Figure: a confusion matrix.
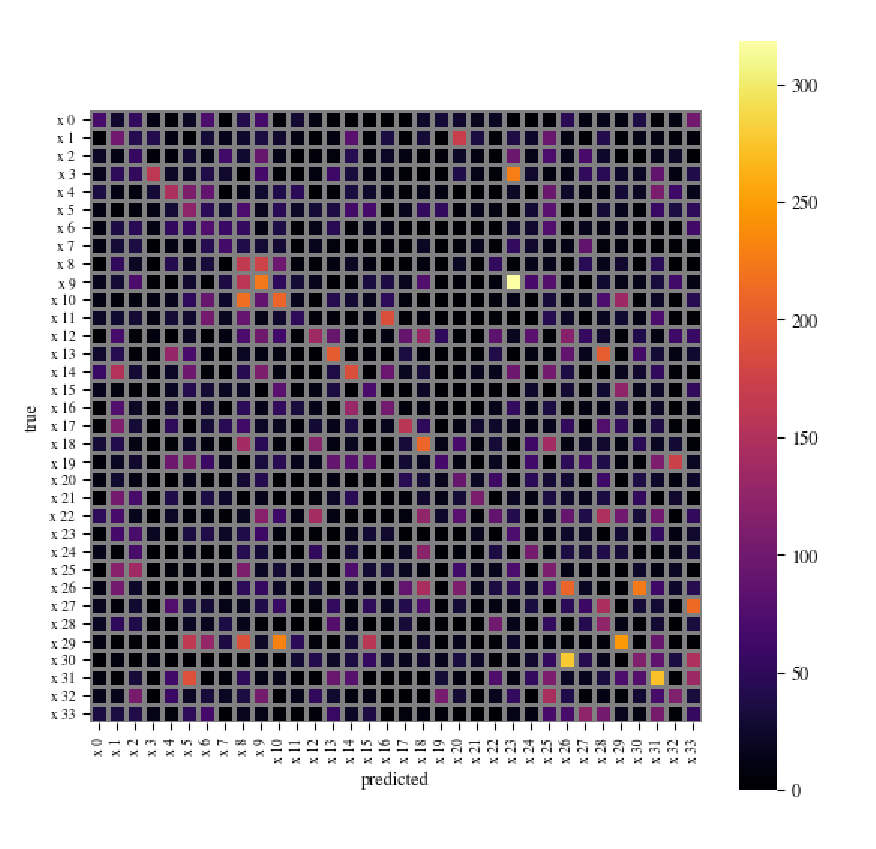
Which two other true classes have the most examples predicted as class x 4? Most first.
x 13, x 19
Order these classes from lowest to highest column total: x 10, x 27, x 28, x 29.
x 27, x 29, x 10, x 28
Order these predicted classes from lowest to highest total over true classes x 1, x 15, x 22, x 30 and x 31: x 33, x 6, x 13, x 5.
x 6, x 13, x 5, x 33
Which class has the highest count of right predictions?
x 31
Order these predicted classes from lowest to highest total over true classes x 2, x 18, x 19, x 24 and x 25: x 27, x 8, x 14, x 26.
x 26, x 27, x 14, x 8
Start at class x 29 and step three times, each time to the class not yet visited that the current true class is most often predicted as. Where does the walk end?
x 9
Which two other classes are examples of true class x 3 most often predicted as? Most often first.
x 23, x 31
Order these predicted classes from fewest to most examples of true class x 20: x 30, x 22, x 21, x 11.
x 11, x 21, x 30, x 22
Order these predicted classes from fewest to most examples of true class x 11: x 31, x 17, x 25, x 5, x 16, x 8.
x 17, x 5, x 25, x 31, x 8, x 16
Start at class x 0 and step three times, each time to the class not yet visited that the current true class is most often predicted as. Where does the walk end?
x 28
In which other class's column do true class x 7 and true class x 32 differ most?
x 25
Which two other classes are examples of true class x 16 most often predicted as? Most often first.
x 14, x 1
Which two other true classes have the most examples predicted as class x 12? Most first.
x 22, x 18
